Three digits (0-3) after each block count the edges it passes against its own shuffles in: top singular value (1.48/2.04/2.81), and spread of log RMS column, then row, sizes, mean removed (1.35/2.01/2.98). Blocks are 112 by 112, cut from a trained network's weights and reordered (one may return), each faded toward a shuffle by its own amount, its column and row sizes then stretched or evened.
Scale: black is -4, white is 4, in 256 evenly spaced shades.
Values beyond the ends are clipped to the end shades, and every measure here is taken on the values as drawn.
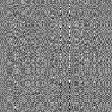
3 2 1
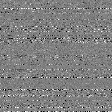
2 0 3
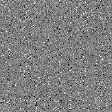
1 2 1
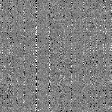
2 3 0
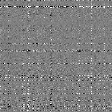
2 2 3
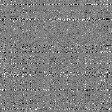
2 2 3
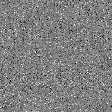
1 0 0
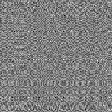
3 0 2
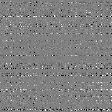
2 2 3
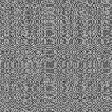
3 0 2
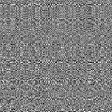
3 1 3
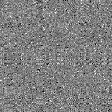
2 0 1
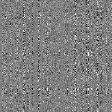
1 3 2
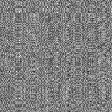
3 1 1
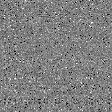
1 1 1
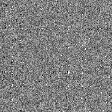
1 2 1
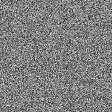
0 0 1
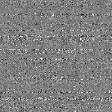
0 1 3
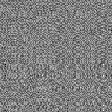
3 0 1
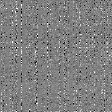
1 3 1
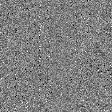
0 2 0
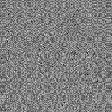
3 0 0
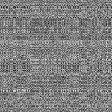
3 1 2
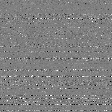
1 0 3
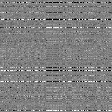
3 0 3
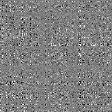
0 3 3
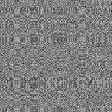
3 0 2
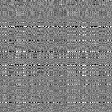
3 1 3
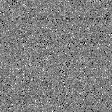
1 1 0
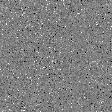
0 1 1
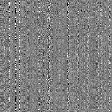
2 3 1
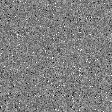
0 1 1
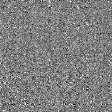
1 1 2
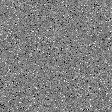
0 0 0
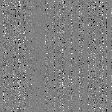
0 3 1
